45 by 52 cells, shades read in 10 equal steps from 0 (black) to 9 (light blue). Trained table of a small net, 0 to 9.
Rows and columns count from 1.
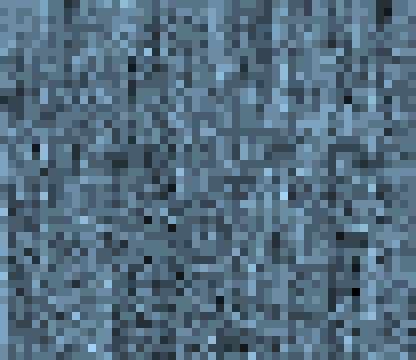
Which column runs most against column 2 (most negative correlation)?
9
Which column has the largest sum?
1
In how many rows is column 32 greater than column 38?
16
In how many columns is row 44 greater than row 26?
19
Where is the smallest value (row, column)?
37, 45
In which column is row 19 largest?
6
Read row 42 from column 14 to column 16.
6 2 4
